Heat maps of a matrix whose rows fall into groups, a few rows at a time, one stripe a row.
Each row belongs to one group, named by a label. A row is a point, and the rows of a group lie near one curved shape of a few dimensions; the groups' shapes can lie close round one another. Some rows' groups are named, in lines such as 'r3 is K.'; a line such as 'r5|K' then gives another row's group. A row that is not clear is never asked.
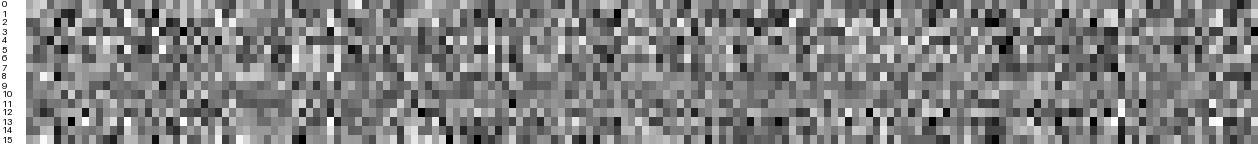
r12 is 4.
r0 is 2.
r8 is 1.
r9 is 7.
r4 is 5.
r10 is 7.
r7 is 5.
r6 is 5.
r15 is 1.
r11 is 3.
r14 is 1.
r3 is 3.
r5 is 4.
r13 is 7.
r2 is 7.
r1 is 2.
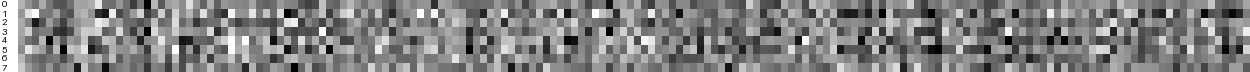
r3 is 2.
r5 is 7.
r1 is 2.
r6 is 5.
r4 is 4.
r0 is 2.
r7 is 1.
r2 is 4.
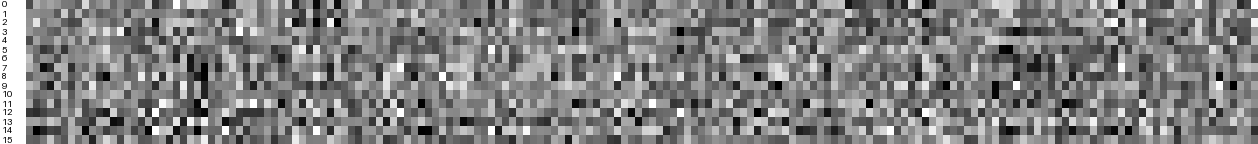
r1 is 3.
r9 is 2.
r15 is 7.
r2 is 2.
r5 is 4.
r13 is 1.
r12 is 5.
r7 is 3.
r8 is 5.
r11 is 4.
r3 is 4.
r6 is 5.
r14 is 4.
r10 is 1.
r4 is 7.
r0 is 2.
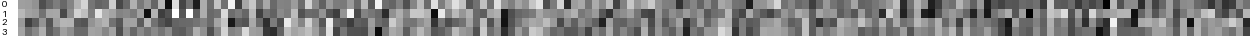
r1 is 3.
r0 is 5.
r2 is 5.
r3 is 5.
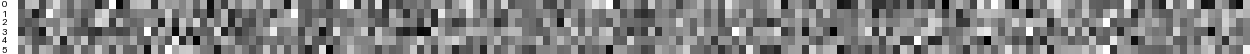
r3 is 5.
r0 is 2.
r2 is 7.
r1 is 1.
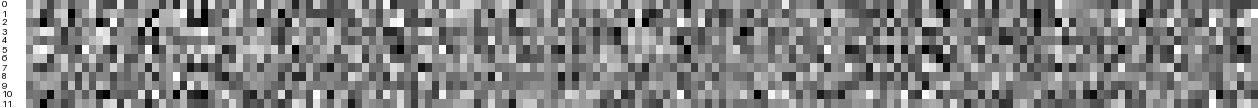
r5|2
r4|4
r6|2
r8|1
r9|7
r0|2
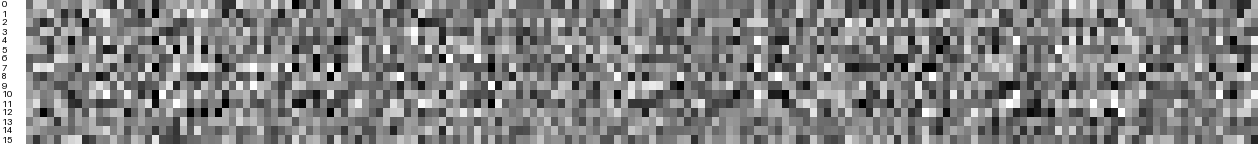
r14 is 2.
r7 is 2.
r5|2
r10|2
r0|2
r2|4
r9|4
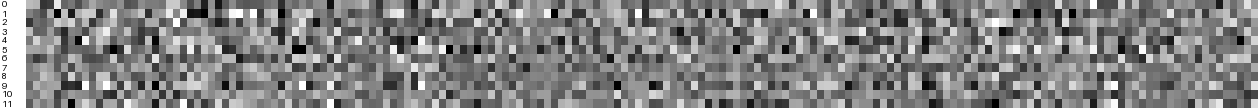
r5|1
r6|5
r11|7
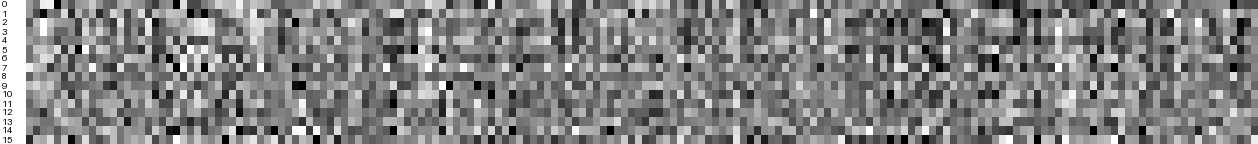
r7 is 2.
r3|2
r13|3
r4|5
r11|2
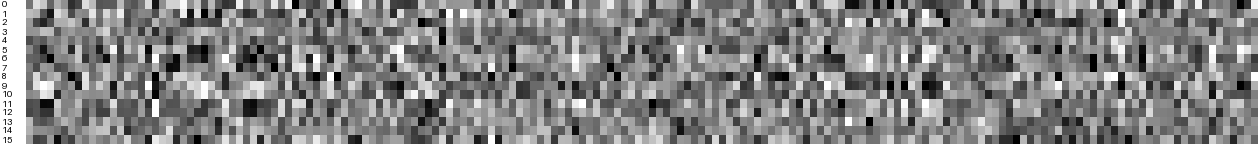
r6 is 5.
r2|4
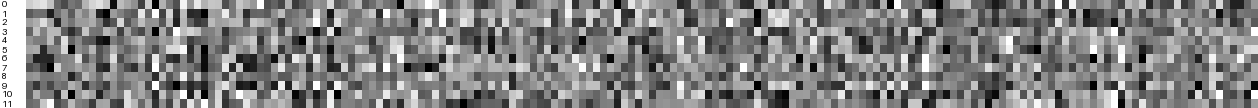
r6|5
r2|5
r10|7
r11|1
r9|5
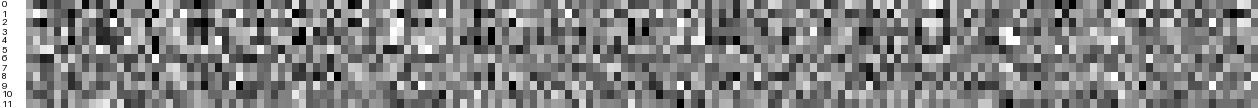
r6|5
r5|2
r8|2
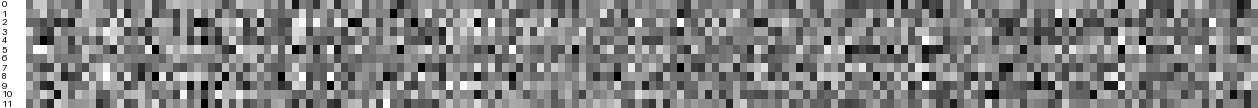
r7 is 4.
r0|2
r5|2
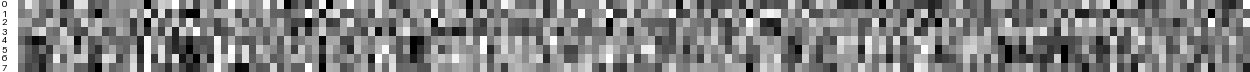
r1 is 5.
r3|1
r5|4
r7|5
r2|2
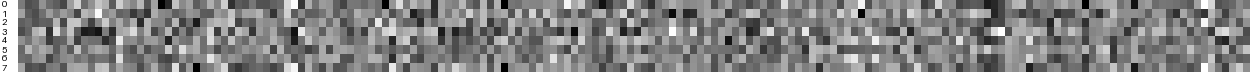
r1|4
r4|1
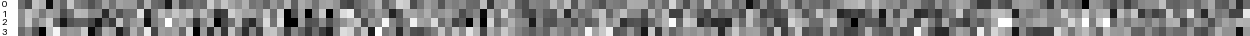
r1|2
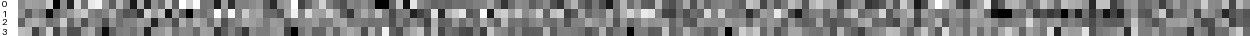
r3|1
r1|4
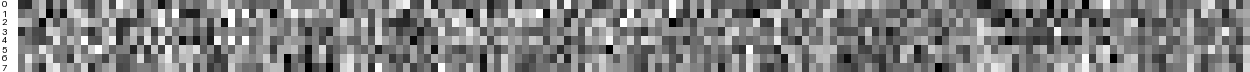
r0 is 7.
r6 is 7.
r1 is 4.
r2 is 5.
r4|4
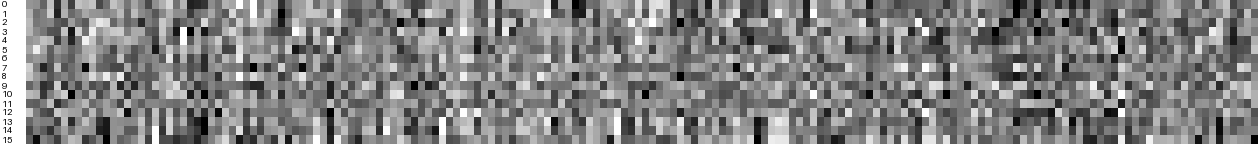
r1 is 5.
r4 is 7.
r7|1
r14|5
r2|4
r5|2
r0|4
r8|4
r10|3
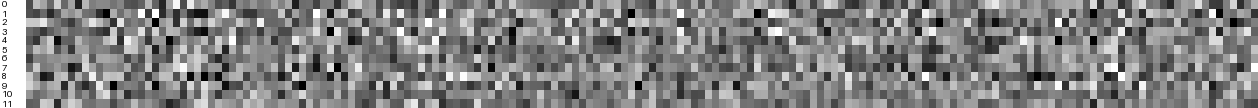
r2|2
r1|5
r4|7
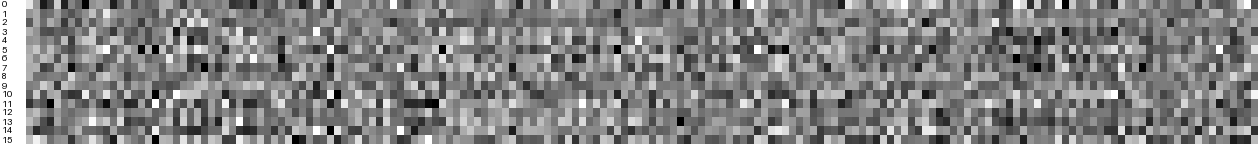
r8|5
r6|5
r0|1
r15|2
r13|5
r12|2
